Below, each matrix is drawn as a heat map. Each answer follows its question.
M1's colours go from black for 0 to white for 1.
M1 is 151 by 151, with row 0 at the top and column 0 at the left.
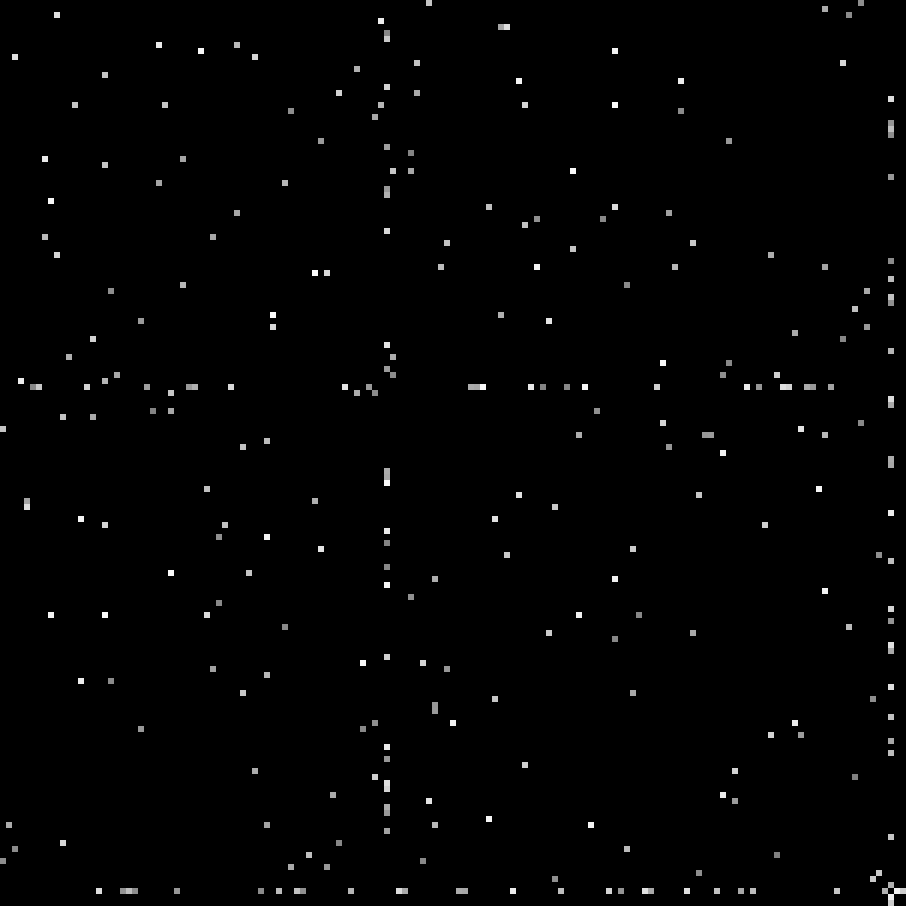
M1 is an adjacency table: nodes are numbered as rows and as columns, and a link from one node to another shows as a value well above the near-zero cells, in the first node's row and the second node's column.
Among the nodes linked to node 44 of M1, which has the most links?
node 137
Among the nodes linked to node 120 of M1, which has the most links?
node 62
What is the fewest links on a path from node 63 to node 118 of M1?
5
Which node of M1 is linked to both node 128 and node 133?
node 122
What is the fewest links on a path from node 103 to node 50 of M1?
2
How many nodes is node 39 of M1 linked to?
2
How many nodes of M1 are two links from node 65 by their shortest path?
6
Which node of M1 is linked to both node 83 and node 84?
node 4
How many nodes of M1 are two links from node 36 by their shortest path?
1
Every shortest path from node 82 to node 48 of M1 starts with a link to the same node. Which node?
node 86
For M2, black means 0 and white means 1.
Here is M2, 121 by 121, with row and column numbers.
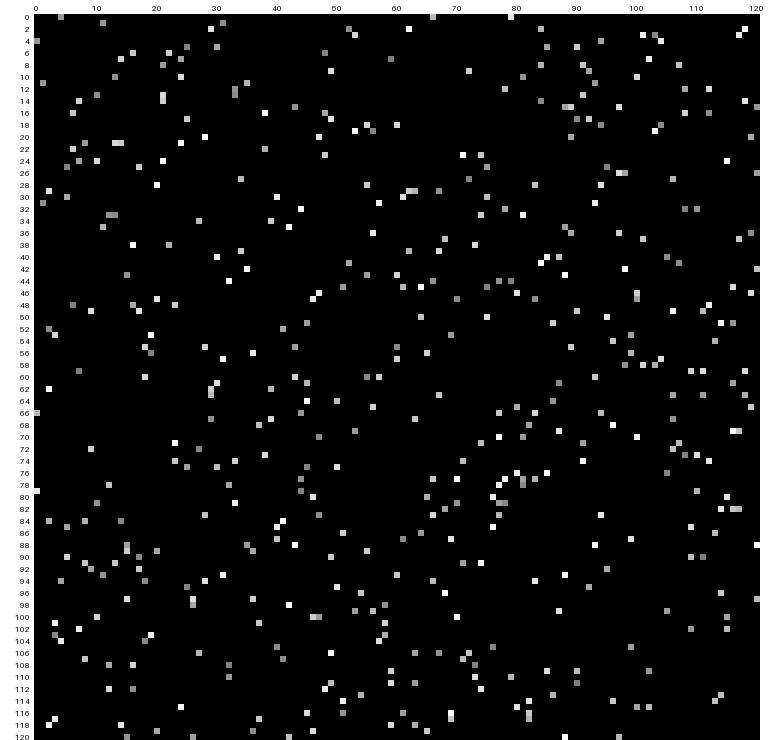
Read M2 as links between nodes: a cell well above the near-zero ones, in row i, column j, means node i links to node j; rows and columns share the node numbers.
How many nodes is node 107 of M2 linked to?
3
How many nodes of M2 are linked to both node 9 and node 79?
0
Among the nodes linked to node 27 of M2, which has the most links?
node 106
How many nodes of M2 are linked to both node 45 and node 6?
0
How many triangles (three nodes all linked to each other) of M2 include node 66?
3
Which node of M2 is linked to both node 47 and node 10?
node 100
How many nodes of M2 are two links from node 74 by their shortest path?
7
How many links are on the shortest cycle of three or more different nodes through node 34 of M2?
5
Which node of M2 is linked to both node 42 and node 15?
node 120
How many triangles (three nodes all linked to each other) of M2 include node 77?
4
